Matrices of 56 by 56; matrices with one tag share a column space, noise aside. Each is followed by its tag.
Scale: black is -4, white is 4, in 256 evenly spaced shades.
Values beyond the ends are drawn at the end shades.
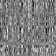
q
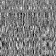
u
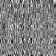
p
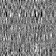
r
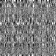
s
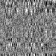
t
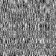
p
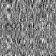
p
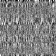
s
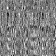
u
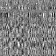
u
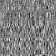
u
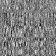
u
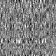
p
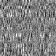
r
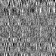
t
